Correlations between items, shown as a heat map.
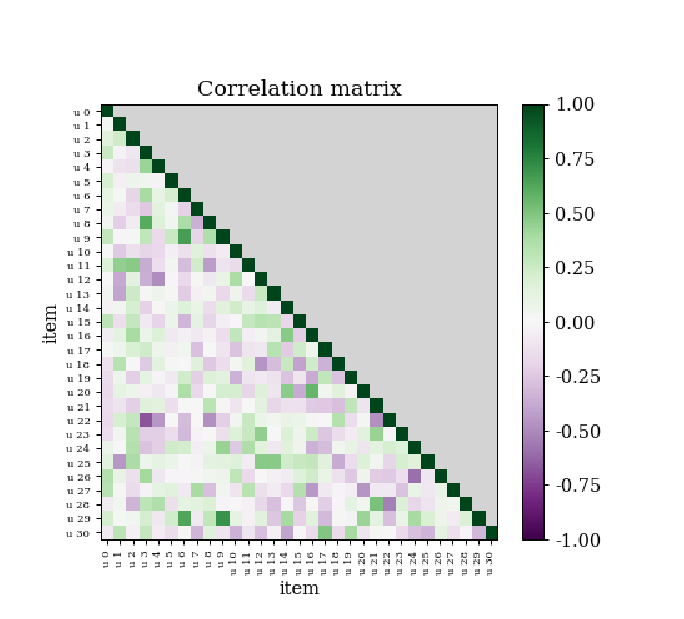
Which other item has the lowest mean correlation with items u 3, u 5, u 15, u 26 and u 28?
u 22
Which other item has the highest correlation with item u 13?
u 25
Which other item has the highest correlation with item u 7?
u 27
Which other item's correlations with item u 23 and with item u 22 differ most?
u 21
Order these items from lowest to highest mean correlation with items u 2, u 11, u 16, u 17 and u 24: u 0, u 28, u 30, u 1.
u 28, u 30, u 0, u 1
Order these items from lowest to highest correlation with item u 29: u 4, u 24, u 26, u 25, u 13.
u 13, u 4, u 26, u 25, u 24
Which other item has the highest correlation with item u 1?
u 11
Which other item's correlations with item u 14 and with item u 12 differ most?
u 18
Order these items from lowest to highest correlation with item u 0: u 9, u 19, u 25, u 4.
u 19, u 4, u 25, u 9
